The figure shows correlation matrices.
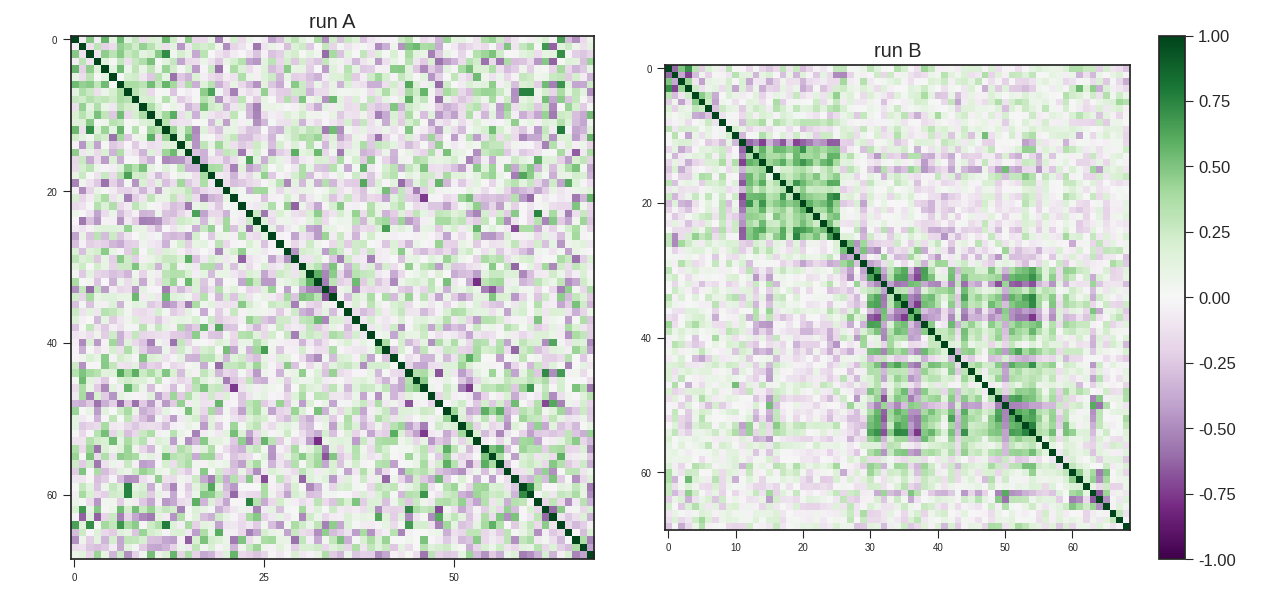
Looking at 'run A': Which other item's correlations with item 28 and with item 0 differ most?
29
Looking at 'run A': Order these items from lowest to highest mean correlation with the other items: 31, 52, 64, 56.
52, 31, 56, 64
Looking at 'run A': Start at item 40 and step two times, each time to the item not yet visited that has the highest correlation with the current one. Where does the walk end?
48
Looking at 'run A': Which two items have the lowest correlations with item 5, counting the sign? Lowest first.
13, 47
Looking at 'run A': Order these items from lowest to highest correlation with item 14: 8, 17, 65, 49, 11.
8, 11, 49, 65, 17
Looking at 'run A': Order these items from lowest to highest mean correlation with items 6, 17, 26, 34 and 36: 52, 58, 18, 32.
58, 32, 52, 18
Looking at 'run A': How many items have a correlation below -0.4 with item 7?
3
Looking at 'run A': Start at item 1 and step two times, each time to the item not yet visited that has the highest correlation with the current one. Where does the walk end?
44
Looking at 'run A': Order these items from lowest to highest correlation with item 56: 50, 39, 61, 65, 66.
65, 66, 39, 61, 50
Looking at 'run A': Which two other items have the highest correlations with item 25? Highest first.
41, 53
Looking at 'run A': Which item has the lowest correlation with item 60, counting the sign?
21
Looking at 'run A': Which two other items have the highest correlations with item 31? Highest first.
32, 34
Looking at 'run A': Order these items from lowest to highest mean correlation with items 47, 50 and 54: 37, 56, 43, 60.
43, 37, 60, 56
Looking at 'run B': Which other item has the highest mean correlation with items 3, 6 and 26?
0
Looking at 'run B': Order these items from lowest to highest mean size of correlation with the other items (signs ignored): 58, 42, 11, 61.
58, 61, 11, 42
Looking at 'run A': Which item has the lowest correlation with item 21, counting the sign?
46
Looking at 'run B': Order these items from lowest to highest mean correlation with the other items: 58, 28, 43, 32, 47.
32, 43, 28, 58, 47
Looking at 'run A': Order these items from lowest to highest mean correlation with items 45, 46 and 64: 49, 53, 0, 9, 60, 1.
53, 9, 0, 49, 1, 60
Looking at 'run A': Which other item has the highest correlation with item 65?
19
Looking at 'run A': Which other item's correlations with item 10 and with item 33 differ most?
12
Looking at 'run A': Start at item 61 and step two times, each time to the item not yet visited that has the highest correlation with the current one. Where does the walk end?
16
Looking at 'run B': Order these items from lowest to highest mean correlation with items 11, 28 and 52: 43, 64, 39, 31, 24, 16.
24, 16, 43, 64, 39, 31
